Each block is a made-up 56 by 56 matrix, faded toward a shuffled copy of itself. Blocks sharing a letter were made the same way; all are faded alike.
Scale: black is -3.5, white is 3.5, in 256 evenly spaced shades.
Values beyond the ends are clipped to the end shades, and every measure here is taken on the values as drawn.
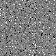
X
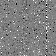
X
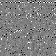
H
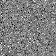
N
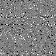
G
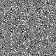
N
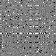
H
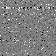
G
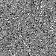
N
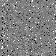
X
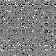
H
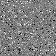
G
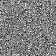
N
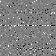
H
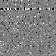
H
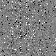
X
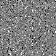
N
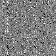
N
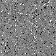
X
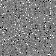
X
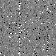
X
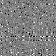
H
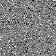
N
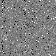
X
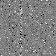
X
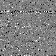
G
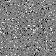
G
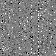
X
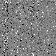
X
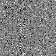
N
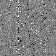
X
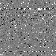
G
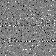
G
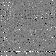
G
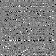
H
